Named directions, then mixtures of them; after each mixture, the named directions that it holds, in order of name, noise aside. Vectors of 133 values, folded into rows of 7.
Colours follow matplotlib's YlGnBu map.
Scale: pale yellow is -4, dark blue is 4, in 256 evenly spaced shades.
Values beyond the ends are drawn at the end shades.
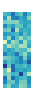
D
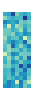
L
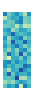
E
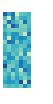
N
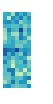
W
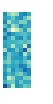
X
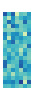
N.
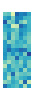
N, W, X.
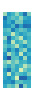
E.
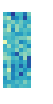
D, L.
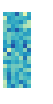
D, E, X.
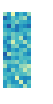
E, L, N.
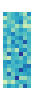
E.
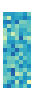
L, W.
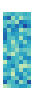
E, L, W.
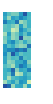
L, W, X.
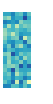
L, W.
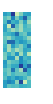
L, N.
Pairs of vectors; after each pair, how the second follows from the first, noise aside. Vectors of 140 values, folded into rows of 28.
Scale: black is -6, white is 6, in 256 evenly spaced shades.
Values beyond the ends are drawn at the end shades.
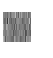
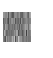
reversed.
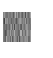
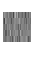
partly zeroed.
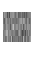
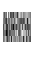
negated, scaled up.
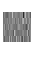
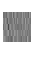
wrapped around, shrunk.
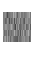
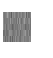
wrapped around, shrunk.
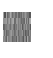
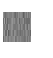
wrapped around, shrunk.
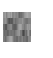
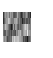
wrapped around, scaled up.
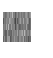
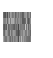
reversed.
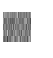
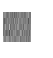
wrapped around, shrunk.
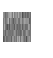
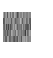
wrapped around, negated.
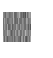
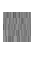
reversed, shrunk.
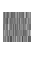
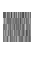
reversed.
